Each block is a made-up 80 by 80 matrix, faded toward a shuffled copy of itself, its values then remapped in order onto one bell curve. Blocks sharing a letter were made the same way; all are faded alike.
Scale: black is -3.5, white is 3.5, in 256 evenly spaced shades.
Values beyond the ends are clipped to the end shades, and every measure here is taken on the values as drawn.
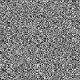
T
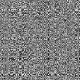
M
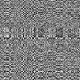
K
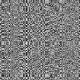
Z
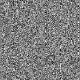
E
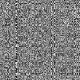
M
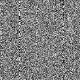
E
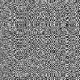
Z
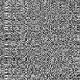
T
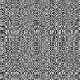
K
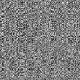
T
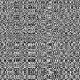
K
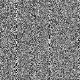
E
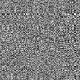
T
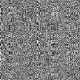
M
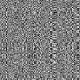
Z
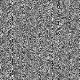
E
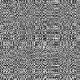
K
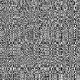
Z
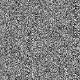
E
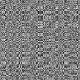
K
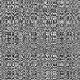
K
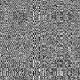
Z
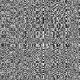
Z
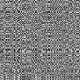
K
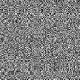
T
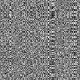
Z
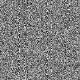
E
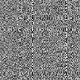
M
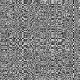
Z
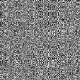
M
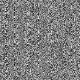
E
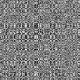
K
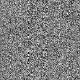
E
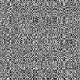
Z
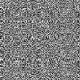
T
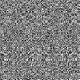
T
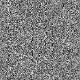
E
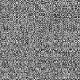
T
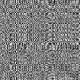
K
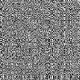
M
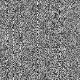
E
